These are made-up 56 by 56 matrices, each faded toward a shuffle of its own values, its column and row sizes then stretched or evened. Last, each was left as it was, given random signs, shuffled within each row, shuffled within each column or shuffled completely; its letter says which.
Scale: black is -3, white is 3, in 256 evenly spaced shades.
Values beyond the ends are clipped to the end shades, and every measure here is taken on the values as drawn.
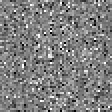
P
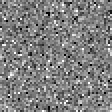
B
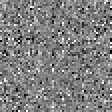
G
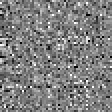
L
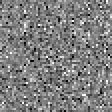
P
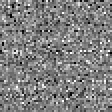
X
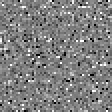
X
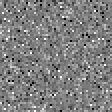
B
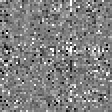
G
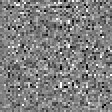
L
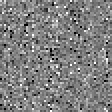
P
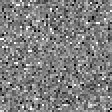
B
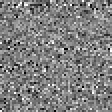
X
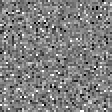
B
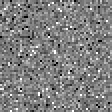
B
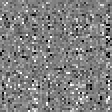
L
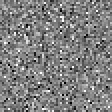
P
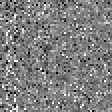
P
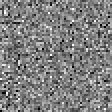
P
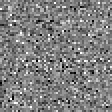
X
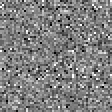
X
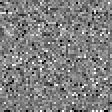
X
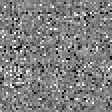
G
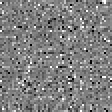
L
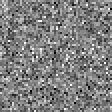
B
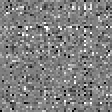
L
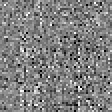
L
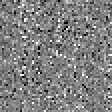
P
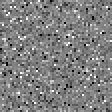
B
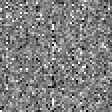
P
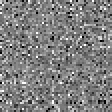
L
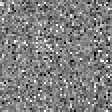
P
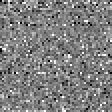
X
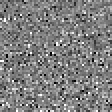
X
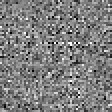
G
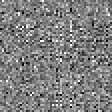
L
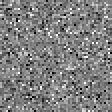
X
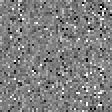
P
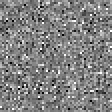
G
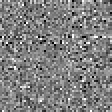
L
